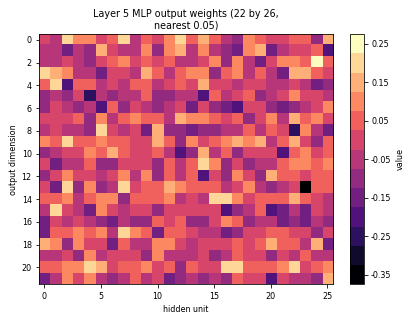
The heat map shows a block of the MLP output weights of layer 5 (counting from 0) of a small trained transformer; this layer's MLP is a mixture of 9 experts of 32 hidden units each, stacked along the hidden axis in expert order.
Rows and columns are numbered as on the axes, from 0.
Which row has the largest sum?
20
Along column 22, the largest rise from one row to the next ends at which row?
9
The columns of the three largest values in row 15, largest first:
1, 5, 19
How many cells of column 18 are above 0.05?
4
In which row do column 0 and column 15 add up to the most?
14
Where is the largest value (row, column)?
2, 24
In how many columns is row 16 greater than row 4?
5
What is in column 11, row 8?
-0.1
